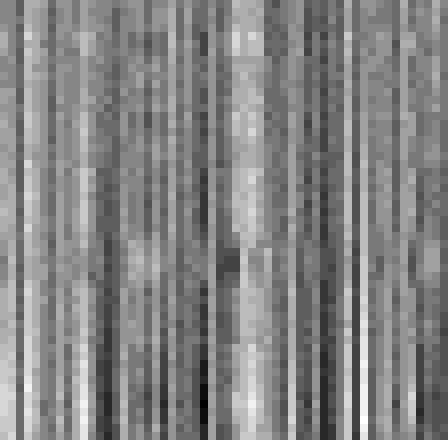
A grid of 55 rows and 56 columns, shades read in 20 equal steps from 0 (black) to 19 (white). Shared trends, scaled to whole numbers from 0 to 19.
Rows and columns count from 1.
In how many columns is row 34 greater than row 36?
23
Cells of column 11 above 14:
20
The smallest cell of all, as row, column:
51, 26
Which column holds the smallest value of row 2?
39
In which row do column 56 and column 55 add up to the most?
1
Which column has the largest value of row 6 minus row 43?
30
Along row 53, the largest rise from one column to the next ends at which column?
46
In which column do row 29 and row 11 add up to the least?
41
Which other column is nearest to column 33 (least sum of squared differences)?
5
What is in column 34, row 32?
14
